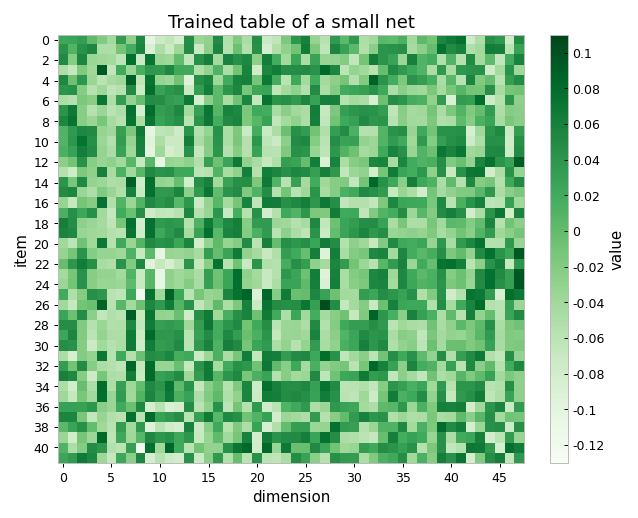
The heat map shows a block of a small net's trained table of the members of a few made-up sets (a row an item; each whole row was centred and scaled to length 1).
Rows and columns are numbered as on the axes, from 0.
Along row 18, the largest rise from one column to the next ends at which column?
9
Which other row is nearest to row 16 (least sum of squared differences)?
39
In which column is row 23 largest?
47
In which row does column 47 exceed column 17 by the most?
17
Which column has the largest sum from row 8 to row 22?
28
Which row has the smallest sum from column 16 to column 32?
11
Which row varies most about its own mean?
25
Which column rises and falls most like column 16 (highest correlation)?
41
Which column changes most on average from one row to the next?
32
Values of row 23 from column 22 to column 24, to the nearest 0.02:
-0.06 0.04 0.02
